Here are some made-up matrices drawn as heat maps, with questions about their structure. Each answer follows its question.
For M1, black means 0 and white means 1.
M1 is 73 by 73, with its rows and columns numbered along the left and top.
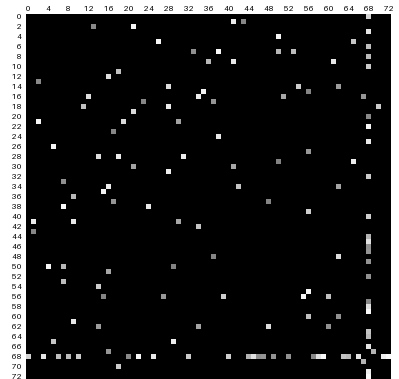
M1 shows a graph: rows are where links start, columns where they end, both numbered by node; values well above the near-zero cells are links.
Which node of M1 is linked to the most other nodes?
node 68
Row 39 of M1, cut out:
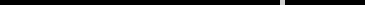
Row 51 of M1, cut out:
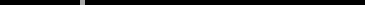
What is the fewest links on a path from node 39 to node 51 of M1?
6
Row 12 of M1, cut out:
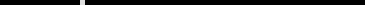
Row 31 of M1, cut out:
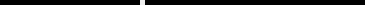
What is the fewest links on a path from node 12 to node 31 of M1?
6
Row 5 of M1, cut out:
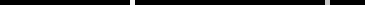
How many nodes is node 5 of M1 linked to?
2
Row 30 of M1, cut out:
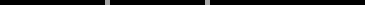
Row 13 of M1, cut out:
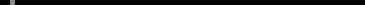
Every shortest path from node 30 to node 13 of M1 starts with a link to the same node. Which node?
node 21
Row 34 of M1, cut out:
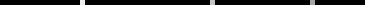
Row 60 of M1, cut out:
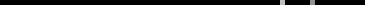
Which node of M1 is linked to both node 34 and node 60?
node 62
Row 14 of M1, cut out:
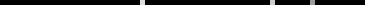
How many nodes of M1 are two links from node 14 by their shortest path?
5
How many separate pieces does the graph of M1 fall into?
4
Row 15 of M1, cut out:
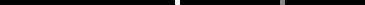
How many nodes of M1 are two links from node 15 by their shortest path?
4
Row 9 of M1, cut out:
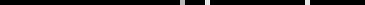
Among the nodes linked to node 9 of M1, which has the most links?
node 41
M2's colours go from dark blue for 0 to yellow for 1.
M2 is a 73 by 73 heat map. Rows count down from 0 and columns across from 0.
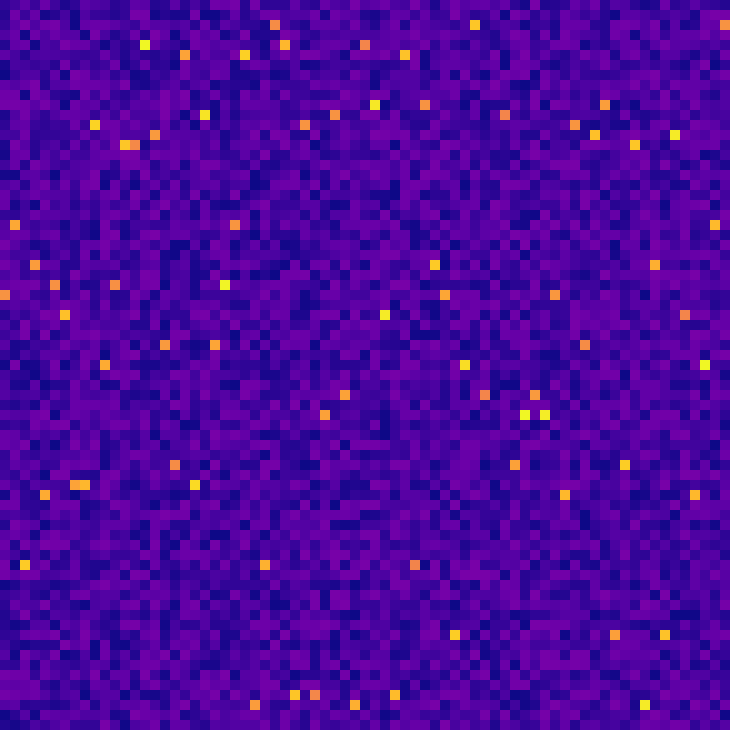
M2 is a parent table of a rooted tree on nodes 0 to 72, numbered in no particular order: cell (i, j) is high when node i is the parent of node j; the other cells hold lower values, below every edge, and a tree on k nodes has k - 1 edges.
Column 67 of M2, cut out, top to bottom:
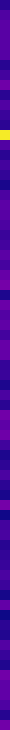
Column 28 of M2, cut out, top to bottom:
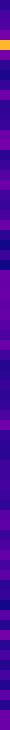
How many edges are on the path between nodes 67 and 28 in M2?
4
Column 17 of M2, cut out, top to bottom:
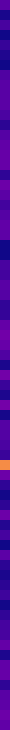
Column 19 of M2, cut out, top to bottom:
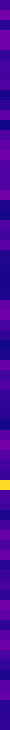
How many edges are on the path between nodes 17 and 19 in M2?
8
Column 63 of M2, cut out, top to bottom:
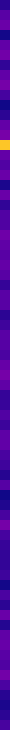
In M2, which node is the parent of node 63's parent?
4
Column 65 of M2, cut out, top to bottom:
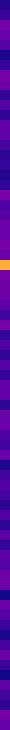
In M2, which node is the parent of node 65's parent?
56
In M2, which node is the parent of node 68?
31
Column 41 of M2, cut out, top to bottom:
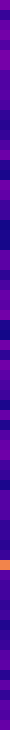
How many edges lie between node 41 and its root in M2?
2
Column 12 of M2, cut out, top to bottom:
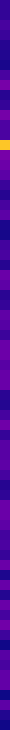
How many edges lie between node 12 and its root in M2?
3
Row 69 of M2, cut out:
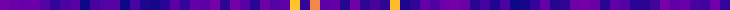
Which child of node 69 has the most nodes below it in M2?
39
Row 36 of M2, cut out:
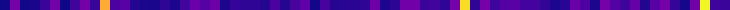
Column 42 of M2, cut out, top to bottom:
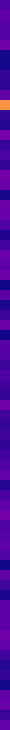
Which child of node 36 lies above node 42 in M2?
10
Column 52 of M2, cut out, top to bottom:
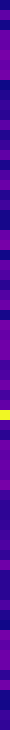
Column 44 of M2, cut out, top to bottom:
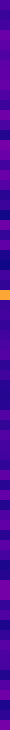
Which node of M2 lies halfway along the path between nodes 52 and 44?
49
